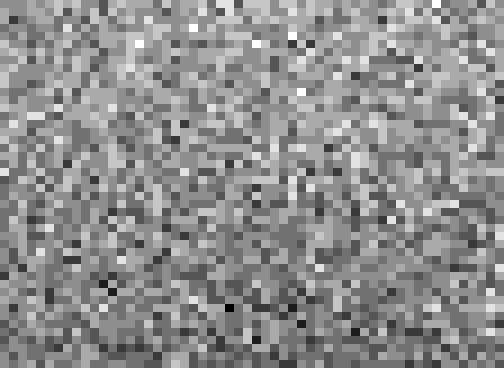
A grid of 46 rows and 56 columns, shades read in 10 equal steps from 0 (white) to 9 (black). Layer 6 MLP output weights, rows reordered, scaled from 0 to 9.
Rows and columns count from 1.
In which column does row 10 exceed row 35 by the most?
40
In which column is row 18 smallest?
7
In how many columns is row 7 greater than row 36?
8
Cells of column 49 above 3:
26
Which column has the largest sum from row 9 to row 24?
19
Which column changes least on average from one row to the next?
3
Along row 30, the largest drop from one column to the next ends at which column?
56
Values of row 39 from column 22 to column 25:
6 2 3 3
